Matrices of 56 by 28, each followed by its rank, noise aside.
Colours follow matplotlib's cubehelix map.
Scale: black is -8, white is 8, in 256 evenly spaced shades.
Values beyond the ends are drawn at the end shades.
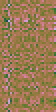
three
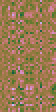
three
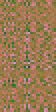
three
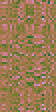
four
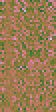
five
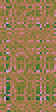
two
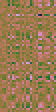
two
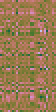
three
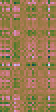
two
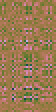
two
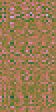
three
